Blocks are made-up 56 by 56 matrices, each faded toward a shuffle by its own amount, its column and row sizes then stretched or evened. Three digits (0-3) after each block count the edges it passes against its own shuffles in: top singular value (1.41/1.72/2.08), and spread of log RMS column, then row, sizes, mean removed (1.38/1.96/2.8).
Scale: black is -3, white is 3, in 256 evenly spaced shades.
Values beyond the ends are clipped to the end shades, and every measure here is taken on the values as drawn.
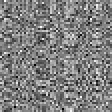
3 1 0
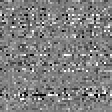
1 1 3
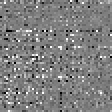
0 2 3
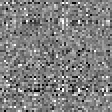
2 1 2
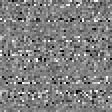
0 0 3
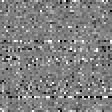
1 0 3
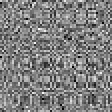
3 1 0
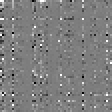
2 3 2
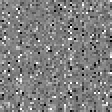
0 2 0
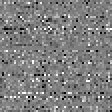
0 1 3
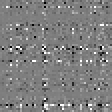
2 2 3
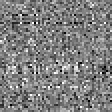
2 0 2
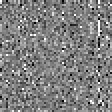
2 2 0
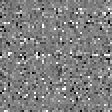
0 1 2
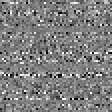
0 0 3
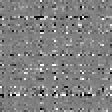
2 2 3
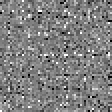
1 2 1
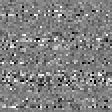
1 0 3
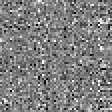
1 2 1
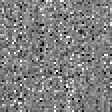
0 2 0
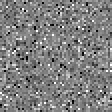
1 0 0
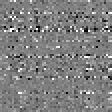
2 1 3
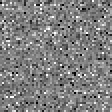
0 0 2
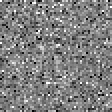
1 0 1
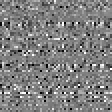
3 0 3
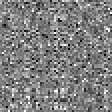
2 1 0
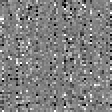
0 3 1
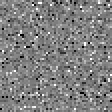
0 0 1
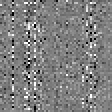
2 3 0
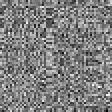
3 1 0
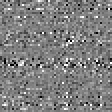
0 1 3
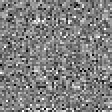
2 0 1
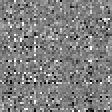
1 2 2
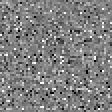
0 0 1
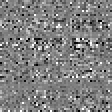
1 1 3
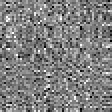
3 1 0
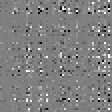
1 3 3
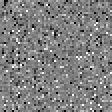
0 1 0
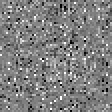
1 2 0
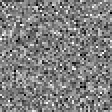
1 0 0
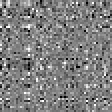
3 2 2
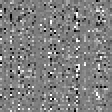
0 3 1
